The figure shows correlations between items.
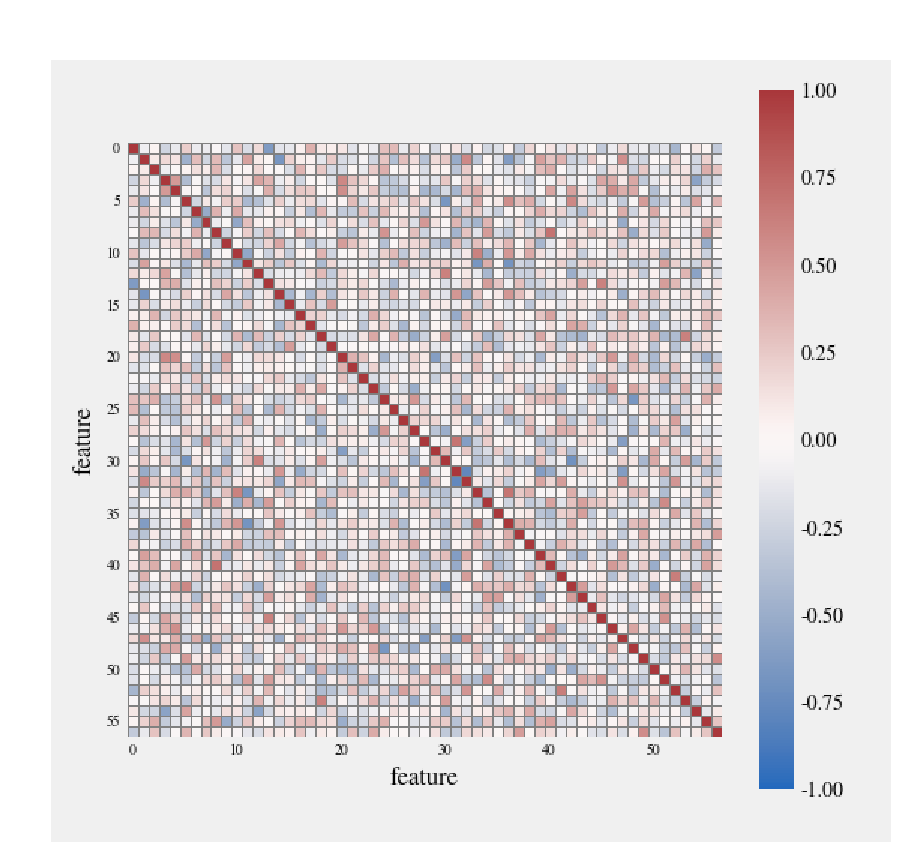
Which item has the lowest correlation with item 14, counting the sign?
1
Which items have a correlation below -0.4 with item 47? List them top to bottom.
7, 14, 28, 31
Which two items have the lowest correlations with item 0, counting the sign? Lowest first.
13, 52
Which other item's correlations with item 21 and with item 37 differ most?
20
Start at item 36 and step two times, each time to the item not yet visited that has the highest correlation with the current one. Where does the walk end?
10
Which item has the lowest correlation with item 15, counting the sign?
14
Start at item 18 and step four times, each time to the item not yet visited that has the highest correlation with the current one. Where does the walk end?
3
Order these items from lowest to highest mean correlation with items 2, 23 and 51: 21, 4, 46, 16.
21, 4, 16, 46
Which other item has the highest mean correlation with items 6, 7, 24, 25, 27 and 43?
8
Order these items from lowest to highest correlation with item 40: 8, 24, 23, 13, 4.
13, 23, 24, 4, 8
